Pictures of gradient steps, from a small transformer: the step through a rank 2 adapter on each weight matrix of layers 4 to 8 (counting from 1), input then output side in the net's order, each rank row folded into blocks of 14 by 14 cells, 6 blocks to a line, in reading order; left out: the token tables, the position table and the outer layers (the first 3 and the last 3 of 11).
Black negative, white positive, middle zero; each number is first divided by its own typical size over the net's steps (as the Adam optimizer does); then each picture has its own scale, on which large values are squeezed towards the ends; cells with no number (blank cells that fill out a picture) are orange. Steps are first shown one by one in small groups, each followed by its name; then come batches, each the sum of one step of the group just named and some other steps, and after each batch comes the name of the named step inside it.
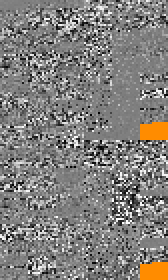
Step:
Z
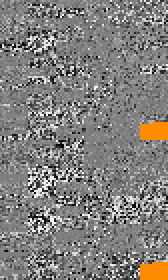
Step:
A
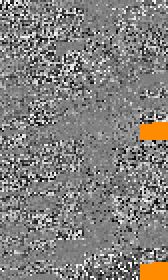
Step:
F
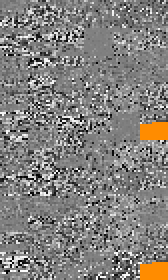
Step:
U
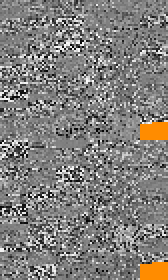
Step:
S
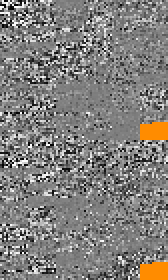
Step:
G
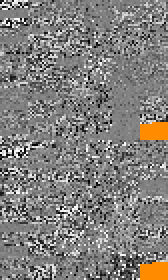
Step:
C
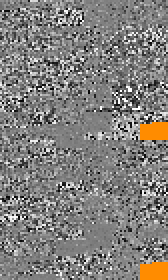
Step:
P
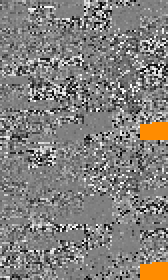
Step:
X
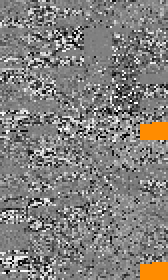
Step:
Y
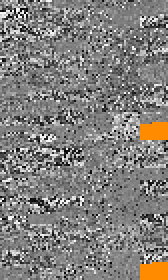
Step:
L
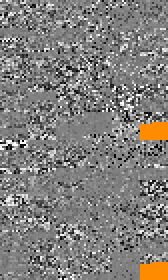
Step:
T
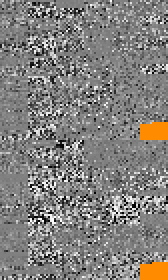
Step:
A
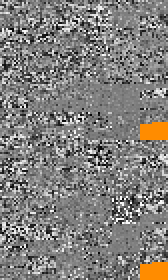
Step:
Z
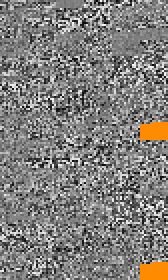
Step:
Z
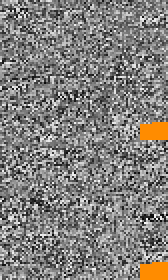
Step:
L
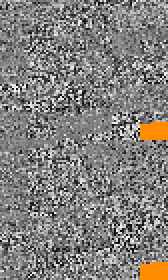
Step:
F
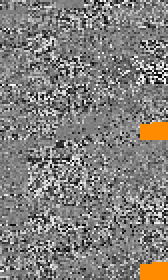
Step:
A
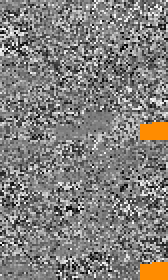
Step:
P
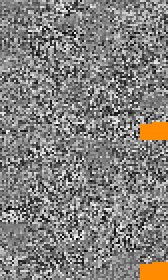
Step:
Y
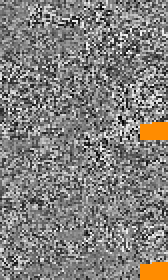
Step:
X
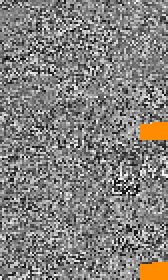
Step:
Z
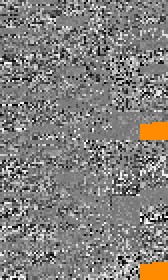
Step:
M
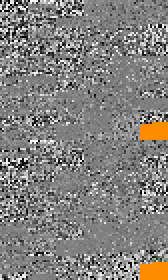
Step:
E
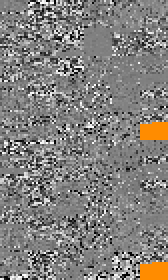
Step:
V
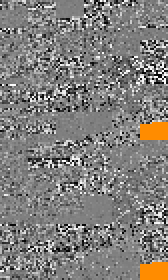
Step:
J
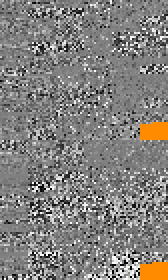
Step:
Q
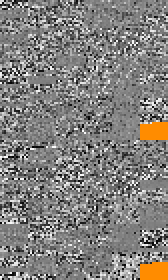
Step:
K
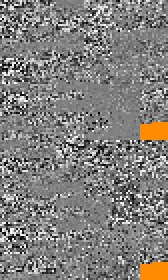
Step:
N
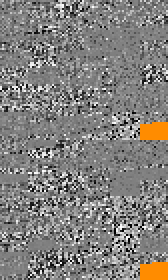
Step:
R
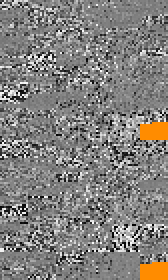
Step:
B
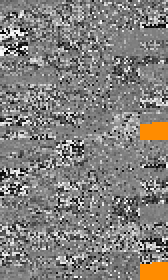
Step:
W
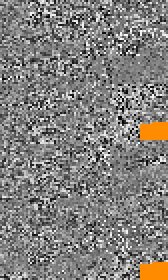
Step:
V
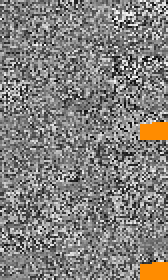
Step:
N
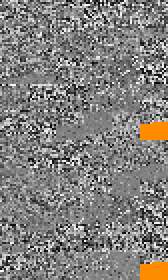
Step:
J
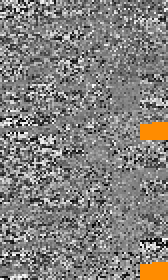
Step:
V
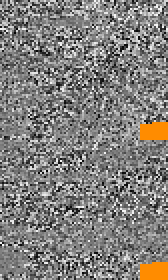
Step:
E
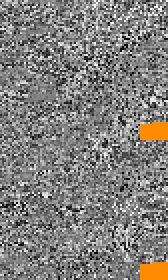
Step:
B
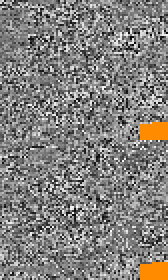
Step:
K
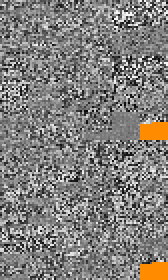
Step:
N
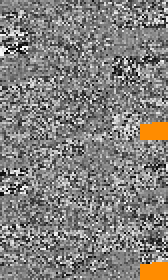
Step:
W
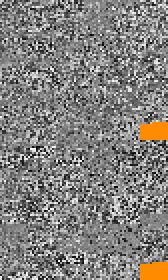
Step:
K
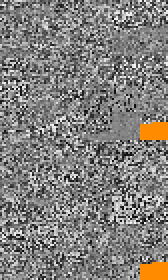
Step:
N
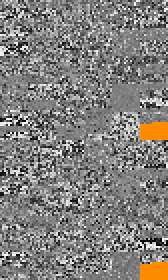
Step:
W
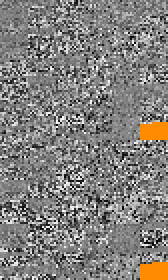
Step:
K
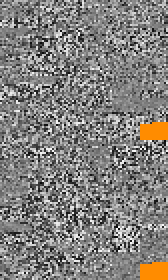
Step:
B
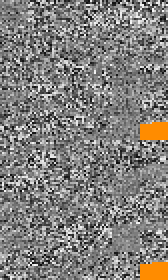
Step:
V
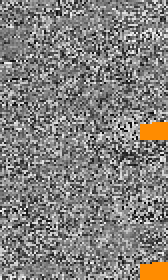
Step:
M
